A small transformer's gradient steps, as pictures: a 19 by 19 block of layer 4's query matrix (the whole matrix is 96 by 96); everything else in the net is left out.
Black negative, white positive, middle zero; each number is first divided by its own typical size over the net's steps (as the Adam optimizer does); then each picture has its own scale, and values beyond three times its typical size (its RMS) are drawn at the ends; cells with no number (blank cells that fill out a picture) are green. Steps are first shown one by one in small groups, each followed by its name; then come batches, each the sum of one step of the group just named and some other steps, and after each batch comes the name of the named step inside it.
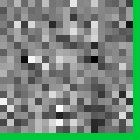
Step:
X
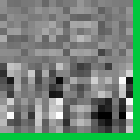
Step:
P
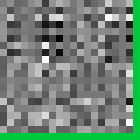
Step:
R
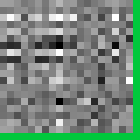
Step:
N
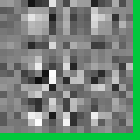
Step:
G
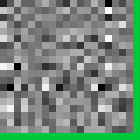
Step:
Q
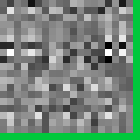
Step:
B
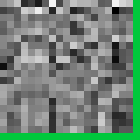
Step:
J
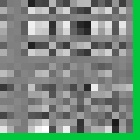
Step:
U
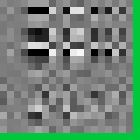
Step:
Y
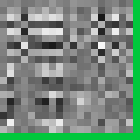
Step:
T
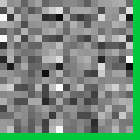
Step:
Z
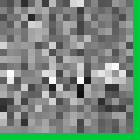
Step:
U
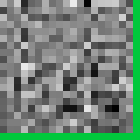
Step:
Z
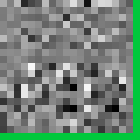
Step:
T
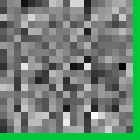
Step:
G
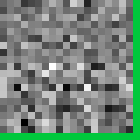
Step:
T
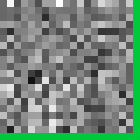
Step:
X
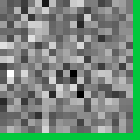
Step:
U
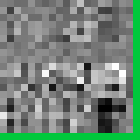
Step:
P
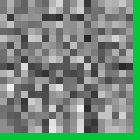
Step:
Z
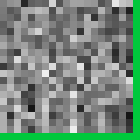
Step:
J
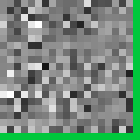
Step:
U
